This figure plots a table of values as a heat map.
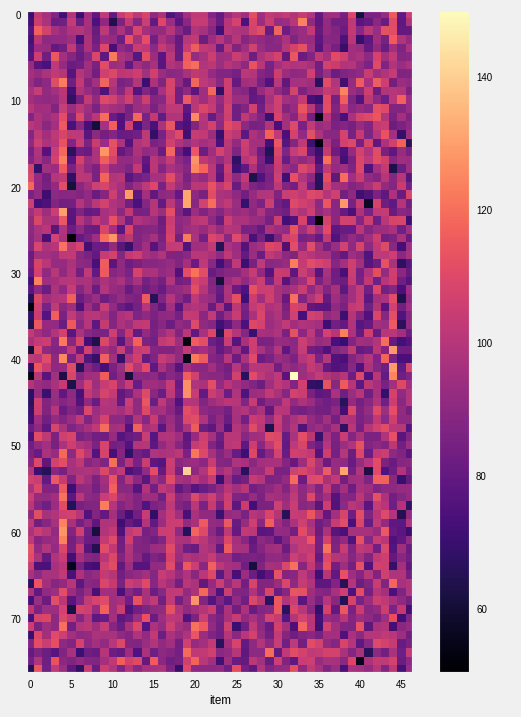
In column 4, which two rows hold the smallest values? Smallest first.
42, 0
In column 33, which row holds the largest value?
1
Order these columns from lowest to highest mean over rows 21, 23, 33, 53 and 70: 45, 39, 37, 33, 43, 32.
45, 39, 43, 37, 33, 32
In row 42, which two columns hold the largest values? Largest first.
32, 44
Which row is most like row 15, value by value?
24
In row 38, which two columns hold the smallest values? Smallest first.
19, 8
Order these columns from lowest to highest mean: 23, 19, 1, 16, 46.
23, 46, 16, 19, 1
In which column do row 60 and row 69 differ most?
38
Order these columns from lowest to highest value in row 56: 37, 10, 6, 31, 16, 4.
37, 16, 31, 6, 10, 4
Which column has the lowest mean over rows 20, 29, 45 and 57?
5
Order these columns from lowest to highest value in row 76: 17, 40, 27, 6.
6, 27, 17, 40
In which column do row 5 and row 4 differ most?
10
